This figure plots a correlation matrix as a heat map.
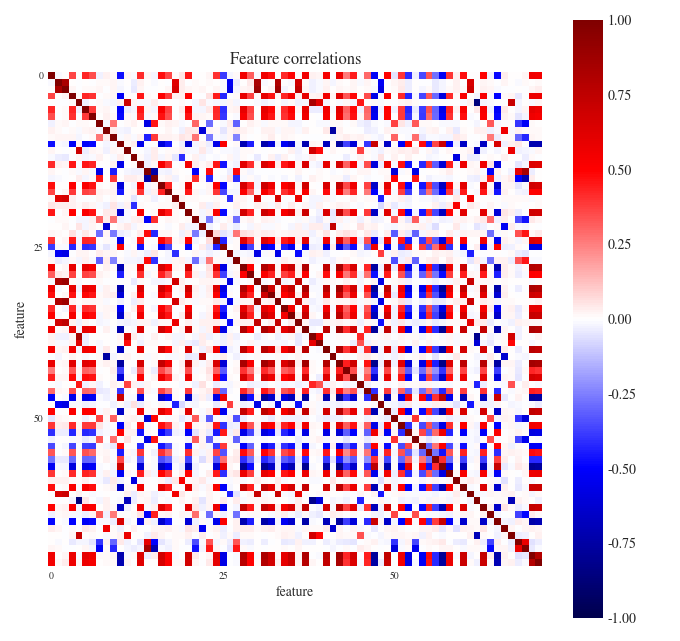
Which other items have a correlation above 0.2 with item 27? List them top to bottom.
14, 23, 68, 69
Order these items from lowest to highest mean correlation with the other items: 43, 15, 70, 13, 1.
15, 1, 43, 13, 70
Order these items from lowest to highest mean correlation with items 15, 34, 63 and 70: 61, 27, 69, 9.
69, 27, 61, 9
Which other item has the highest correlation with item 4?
38
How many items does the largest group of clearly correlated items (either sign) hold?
37
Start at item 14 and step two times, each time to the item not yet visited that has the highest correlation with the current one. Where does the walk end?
68
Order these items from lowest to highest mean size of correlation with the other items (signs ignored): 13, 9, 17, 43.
9, 43, 17, 13
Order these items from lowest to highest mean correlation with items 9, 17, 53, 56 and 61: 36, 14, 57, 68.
14, 68, 57, 36
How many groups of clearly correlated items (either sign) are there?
6
